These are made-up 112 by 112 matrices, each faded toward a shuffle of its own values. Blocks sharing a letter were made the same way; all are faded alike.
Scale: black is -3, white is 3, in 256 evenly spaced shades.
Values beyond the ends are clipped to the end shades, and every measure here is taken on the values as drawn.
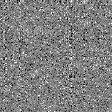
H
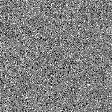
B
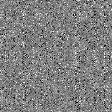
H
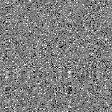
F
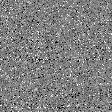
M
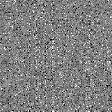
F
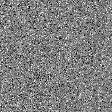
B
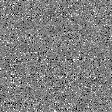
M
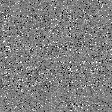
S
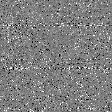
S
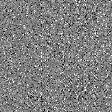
H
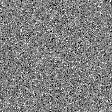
B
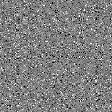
F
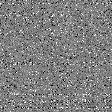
S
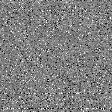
M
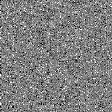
H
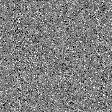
B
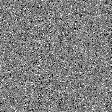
B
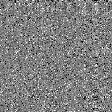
F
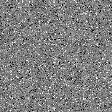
M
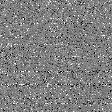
S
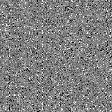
H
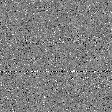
M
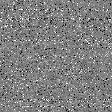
S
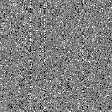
H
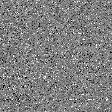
M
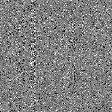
H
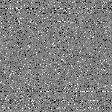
S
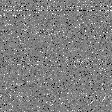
S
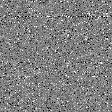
S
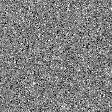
B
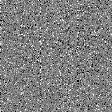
H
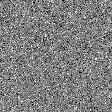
B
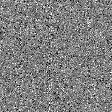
B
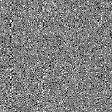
H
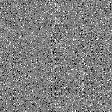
H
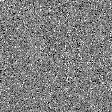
B
